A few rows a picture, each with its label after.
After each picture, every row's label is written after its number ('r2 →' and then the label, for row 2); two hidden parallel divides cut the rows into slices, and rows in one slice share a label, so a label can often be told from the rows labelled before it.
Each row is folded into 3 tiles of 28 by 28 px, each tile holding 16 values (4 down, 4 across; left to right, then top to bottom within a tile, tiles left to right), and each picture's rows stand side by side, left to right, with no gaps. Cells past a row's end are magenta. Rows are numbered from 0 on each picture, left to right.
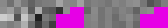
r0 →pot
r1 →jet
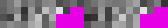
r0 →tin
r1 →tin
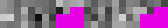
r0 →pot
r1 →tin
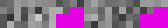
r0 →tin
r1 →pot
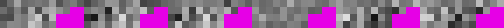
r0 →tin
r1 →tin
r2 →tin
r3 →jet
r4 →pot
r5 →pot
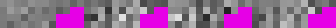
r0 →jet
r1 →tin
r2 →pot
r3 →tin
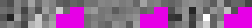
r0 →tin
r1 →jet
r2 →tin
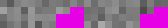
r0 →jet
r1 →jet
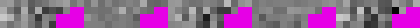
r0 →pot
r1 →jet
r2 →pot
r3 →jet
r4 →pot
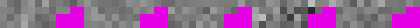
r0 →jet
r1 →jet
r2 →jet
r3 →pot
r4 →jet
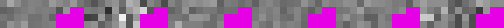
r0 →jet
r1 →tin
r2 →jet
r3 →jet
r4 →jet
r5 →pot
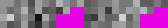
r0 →pot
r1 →tin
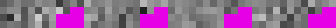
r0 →tin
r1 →pot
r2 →jet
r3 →pot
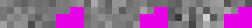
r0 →jet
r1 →jet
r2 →tin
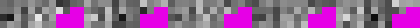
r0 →tin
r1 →pot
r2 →tin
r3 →tin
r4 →pot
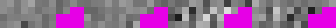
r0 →jet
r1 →jet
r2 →tin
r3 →pot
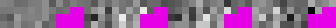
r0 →jet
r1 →tin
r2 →tin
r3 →pot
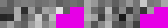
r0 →tin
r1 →pot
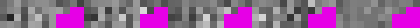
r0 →tin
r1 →tin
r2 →tin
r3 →pot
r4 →jet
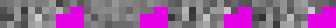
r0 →tin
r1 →jet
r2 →tin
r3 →tin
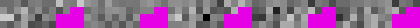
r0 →pot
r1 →jet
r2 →pot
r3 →tin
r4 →tin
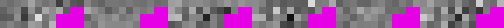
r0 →tin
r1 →jet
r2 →pot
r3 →pot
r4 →jet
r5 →pot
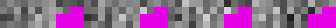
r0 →tin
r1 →tin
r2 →tin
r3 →pot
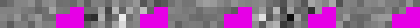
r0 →jet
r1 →tin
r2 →jet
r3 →pot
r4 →jet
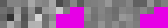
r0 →tin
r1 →jet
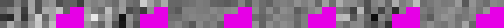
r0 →tin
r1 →pot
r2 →jet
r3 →jet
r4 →pot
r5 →jet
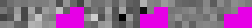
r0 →tin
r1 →pot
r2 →jet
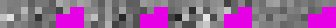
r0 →pot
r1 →pot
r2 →tin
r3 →jet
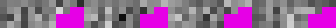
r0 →tin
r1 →pot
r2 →pot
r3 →tin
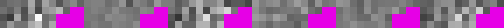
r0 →tin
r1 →jet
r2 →tin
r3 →jet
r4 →jet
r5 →tin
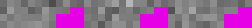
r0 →jet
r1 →jet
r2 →jet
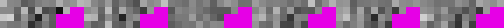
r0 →pot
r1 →pot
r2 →jet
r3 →pot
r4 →pot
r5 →pot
